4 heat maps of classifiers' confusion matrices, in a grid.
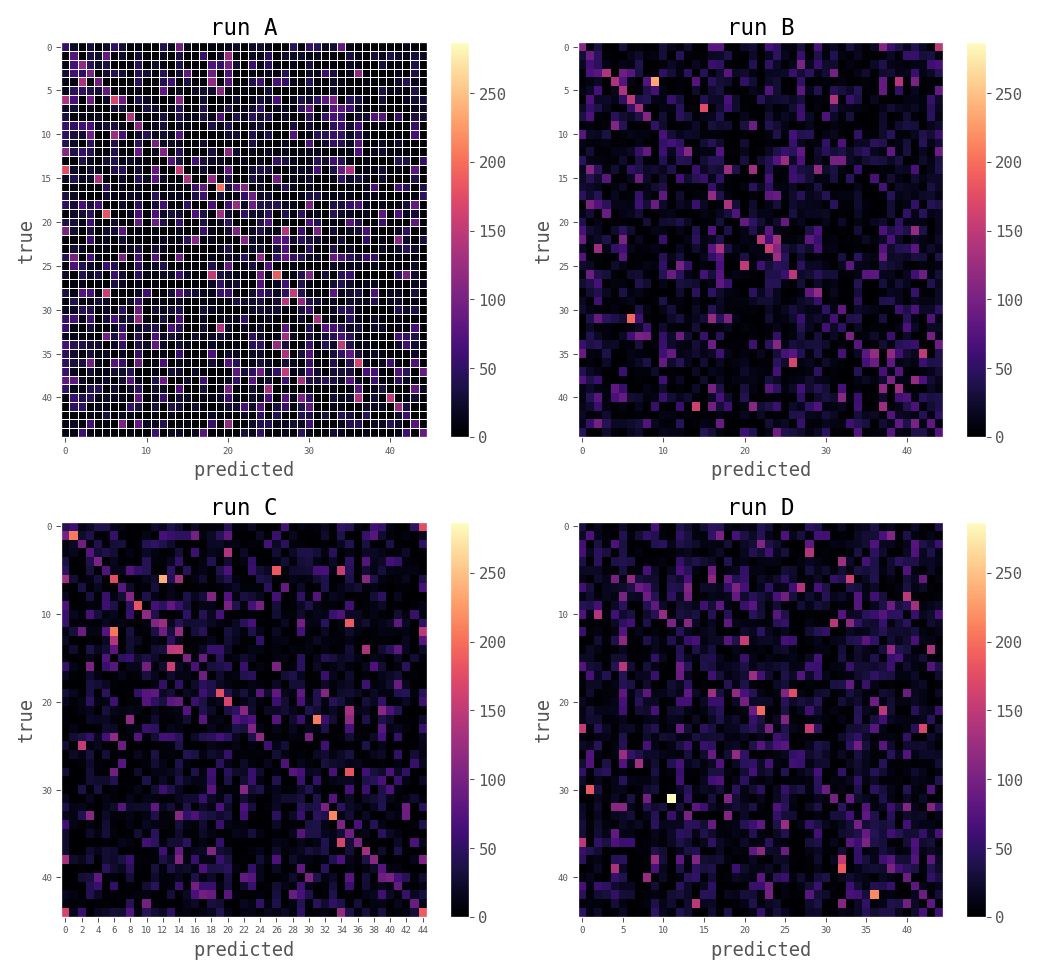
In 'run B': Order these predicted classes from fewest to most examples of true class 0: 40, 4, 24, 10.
4, 40, 10, 24
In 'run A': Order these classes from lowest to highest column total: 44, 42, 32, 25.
44, 32, 42, 25
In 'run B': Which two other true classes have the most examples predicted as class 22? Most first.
25, 6
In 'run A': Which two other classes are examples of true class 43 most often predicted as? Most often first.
20, 7
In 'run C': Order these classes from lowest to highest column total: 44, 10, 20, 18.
10, 18, 44, 20
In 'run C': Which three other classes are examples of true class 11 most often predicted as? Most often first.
35, 12, 29
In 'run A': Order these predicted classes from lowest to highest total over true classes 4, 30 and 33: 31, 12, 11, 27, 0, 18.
31, 0, 12, 11, 18, 27
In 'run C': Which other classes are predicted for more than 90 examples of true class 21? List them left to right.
22, 35, 39
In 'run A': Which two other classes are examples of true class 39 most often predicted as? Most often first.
25, 20
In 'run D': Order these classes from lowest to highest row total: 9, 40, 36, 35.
40, 35, 36, 9
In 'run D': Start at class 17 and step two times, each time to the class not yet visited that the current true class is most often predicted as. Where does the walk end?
22
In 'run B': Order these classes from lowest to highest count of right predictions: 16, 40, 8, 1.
16, 40, 1, 8
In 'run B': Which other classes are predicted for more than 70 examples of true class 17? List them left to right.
10, 16, 23, 24
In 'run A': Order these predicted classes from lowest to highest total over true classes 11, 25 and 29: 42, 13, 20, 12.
42, 13, 12, 20
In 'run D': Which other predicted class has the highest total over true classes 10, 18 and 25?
2
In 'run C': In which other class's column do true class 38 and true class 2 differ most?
0
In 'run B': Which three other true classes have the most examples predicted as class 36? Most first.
35, 26, 15
